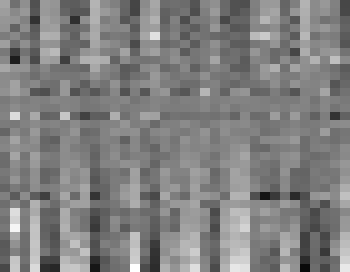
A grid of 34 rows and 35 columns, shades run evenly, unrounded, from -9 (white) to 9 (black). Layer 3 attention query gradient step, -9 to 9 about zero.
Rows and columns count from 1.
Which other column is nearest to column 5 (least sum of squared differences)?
6
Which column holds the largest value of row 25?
27
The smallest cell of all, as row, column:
34, 14
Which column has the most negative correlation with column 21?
15
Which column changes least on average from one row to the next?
31
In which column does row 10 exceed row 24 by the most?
35
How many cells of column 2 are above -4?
28
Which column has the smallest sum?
2
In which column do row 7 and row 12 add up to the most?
30
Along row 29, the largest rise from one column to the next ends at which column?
3
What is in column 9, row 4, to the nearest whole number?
1
